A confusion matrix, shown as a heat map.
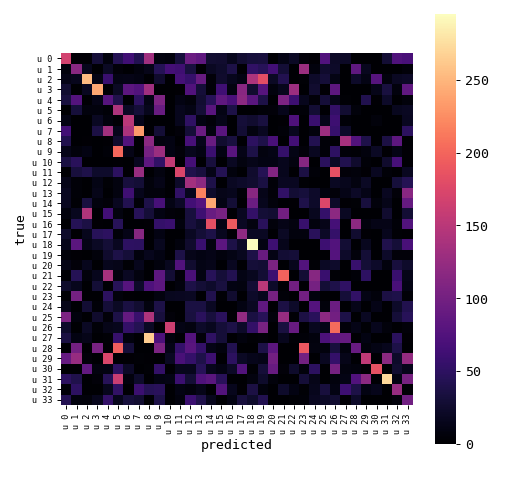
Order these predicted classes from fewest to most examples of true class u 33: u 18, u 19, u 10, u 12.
u 10, u 18, u 19, u 12
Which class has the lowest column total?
u 30
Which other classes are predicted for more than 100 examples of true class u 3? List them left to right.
u 8, u 17, u 22
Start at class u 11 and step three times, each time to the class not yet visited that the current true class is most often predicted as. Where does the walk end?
u 23
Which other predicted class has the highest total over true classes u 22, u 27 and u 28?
u 8
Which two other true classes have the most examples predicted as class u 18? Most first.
u 2, u 13
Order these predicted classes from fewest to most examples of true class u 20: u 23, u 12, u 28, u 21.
u 21, u 12, u 28, u 23
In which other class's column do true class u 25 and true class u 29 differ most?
u 4
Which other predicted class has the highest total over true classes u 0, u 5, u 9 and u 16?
u 14
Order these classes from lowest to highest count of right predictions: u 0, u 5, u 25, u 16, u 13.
u 25, u 5, u 0, u 16, u 13
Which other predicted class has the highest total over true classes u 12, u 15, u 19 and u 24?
u 26
